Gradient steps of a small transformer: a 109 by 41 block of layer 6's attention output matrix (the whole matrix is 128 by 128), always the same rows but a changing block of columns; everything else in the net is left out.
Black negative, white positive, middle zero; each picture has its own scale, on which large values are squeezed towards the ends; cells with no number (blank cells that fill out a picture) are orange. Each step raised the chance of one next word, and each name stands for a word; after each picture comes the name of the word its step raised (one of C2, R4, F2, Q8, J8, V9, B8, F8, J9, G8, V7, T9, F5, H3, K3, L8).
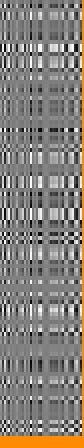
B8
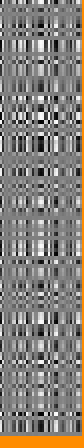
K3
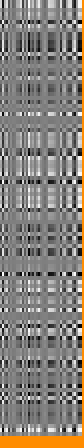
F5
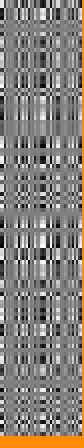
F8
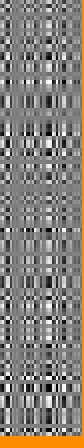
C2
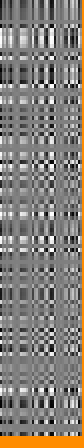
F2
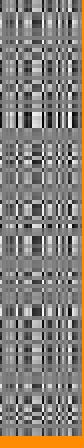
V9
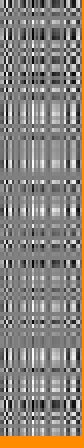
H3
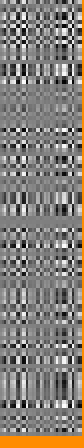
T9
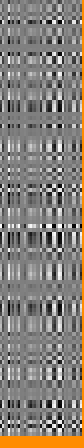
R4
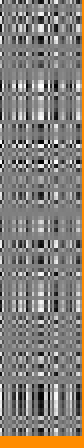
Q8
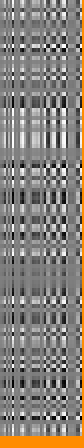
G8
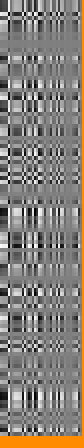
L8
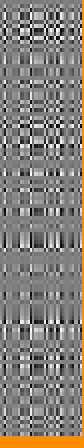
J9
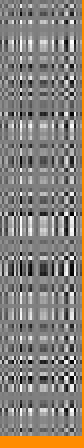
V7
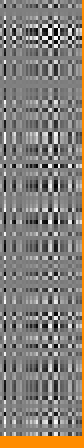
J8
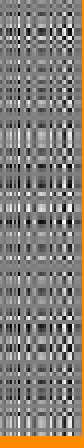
J8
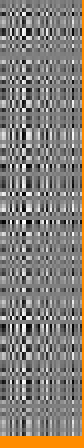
J8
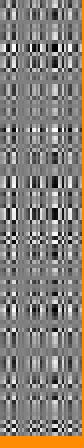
B8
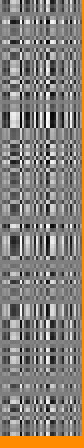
V9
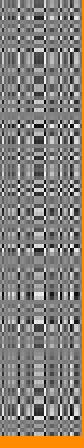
J9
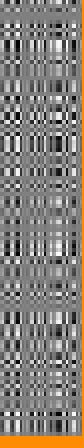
K3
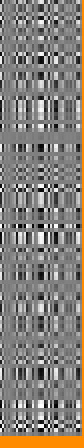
R4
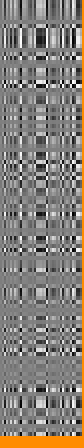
F2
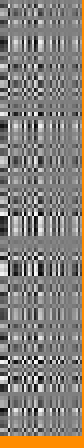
V7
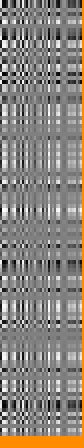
H3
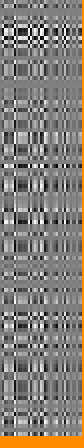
J8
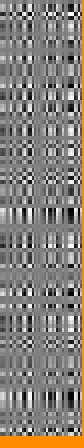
L8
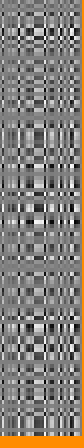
J8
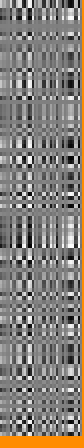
F8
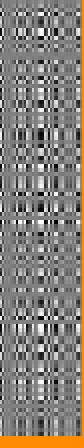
J8
